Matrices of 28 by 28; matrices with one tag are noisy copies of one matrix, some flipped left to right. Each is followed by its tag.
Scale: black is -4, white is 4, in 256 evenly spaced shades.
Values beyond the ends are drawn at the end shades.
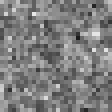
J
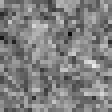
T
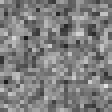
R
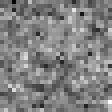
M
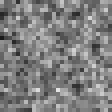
T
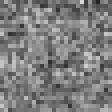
M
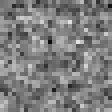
M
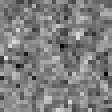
R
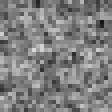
M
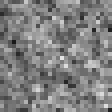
T
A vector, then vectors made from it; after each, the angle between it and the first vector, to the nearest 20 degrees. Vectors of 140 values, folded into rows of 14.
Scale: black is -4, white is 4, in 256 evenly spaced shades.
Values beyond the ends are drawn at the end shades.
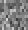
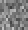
20 degrees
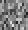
140 degrees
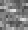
60 degrees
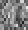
80 degrees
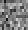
160 degrees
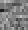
40 degrees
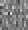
80 degrees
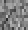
160 degrees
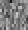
80 degrees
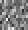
40 degrees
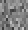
160 degrees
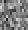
160 degrees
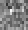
60 degrees
